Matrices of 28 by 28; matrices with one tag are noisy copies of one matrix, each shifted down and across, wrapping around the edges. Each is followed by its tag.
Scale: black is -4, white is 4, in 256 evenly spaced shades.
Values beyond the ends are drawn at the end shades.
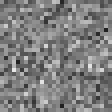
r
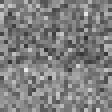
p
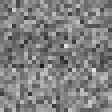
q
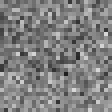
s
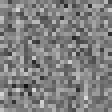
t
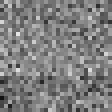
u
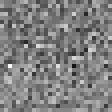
s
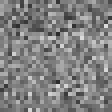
p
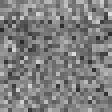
u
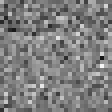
p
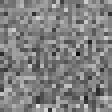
s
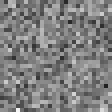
r
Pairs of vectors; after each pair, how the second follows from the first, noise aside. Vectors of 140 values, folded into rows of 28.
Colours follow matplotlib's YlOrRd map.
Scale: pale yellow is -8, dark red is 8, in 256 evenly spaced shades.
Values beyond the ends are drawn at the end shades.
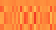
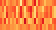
reversed, scaled up.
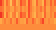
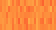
wrapped around, negated, shrunk.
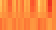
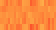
wrapped around, negated, shrunk.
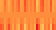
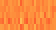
wrapped around, negated, shrunk.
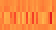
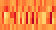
scaled up.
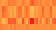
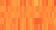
wrapped around, negated, shrunk.
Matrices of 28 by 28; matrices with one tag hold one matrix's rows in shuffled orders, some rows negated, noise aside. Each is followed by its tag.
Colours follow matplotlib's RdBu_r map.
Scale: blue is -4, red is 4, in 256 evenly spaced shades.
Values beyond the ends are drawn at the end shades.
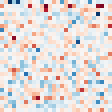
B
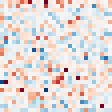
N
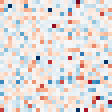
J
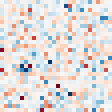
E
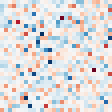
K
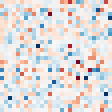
J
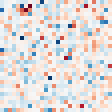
E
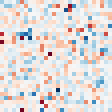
E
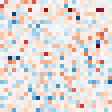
B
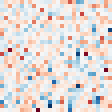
J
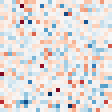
E
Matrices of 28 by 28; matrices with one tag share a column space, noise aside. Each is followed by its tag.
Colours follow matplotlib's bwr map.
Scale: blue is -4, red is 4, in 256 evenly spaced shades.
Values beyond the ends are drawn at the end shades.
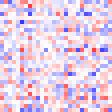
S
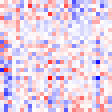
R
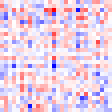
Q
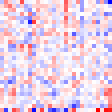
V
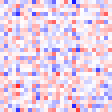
S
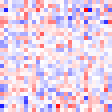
Q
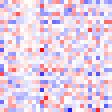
S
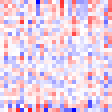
V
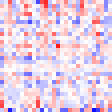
V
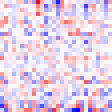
V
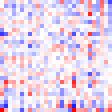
V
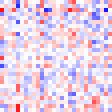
Q
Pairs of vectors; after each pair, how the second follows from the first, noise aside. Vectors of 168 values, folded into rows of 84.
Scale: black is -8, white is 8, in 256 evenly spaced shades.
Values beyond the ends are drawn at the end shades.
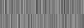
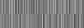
wrapped around.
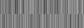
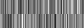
wrapped around, negated, scaled up.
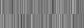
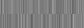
negated, shrunk.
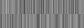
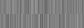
reversed, shrunk.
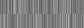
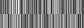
wrapped around, scaled up.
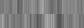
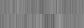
negated, shrunk.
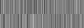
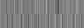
wrapped around, negated, partly zeroed.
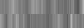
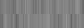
negated, shrunk.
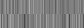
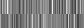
wrapped around, negated, scaled up.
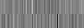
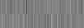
reversed, shrunk.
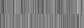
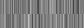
wrapped around.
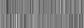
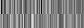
wrapped around, negated, scaled up.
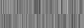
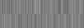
negated, shrunk.
